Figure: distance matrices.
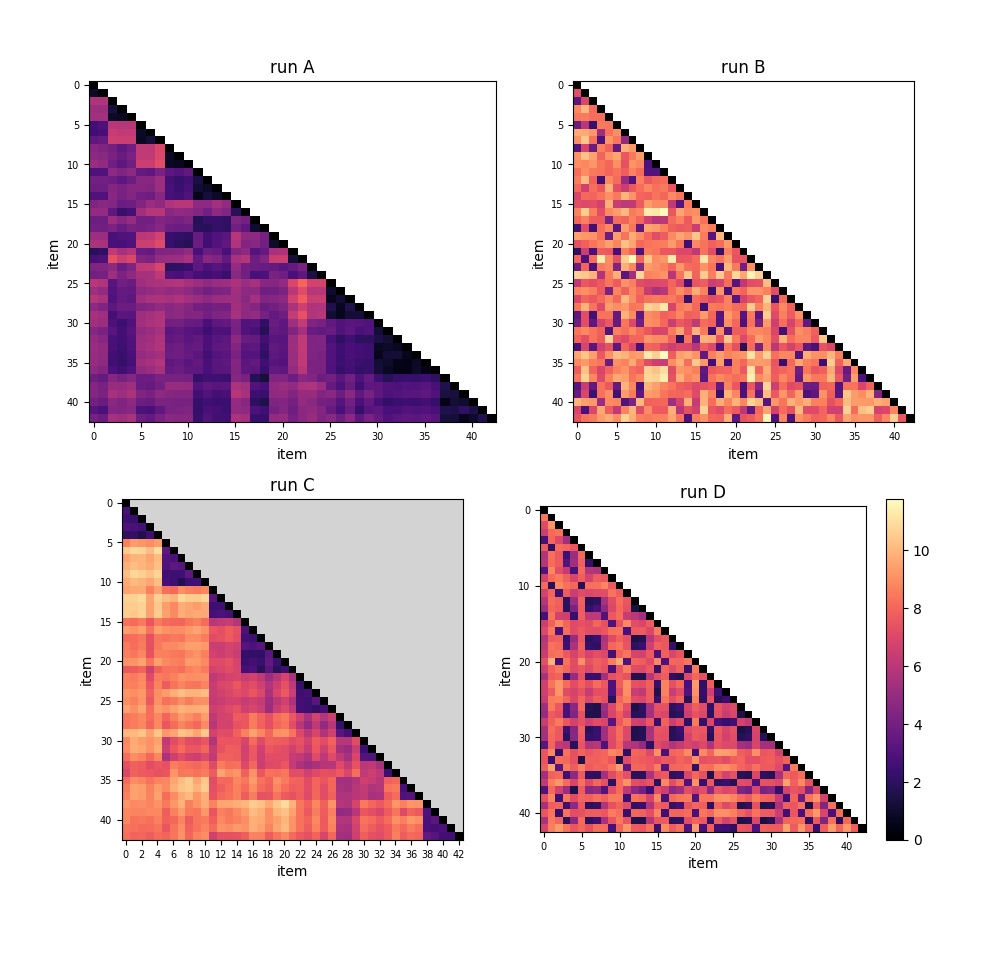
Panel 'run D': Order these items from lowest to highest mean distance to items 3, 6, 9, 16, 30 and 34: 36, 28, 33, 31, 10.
31, 28, 36, 33, 10
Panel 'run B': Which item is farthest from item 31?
32
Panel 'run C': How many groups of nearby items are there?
10
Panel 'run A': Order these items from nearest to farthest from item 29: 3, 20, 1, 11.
3, 20, 11, 1
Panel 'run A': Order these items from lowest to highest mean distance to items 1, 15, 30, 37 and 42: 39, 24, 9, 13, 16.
39, 13, 16, 24, 9
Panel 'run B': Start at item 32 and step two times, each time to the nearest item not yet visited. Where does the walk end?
15
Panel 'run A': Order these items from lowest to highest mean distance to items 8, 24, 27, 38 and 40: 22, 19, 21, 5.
19, 21, 5, 22
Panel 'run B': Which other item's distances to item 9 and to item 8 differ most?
38
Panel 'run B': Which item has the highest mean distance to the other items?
24
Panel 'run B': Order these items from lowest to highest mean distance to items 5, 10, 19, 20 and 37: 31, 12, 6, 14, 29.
31, 14, 29, 12, 6
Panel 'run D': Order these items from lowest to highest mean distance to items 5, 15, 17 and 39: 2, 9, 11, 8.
9, 8, 11, 2
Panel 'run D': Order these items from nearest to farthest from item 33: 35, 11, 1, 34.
1, 11, 35, 34
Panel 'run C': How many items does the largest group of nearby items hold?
7
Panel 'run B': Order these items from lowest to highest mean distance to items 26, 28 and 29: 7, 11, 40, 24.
11, 7, 40, 24
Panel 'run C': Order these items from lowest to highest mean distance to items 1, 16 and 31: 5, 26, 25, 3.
3, 25, 26, 5
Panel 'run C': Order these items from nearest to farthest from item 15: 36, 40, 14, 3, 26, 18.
18, 14, 26, 3, 36, 40
